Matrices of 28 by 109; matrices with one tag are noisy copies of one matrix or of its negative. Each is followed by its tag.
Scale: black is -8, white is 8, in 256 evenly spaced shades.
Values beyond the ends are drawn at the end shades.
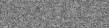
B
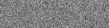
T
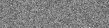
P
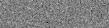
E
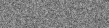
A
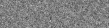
T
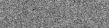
P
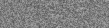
A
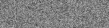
E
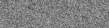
E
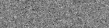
P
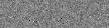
T
